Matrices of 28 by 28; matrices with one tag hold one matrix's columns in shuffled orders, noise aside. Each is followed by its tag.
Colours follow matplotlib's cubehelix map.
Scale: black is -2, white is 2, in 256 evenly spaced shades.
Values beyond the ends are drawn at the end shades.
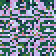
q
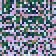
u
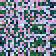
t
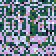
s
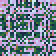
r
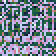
s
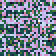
t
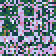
s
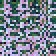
u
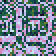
s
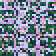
t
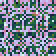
r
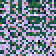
u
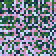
u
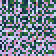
u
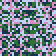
t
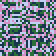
t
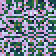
q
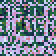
s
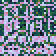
s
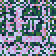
s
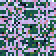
t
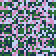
t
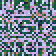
q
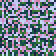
t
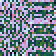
t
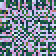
q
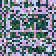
r
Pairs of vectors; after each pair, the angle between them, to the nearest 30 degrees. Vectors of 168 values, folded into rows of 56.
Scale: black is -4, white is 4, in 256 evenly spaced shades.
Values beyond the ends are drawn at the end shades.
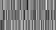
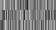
30 degrees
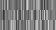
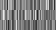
120 degrees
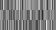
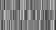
90 degrees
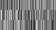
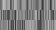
90 degrees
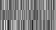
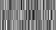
60 degrees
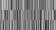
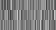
150 degrees
